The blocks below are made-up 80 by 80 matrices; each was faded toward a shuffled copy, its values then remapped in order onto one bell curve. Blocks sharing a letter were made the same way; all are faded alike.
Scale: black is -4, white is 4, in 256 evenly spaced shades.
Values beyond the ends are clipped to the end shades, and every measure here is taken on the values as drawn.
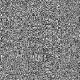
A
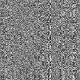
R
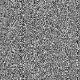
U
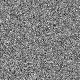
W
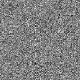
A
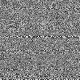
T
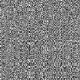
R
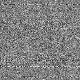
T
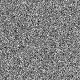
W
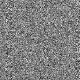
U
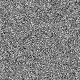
W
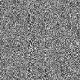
A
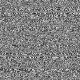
T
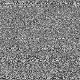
T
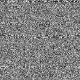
T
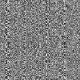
R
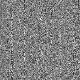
U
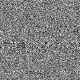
T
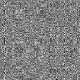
R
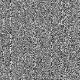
U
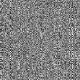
R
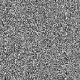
A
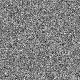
W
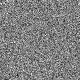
W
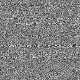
T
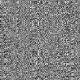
R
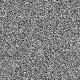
W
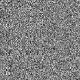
A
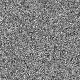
W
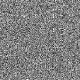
A
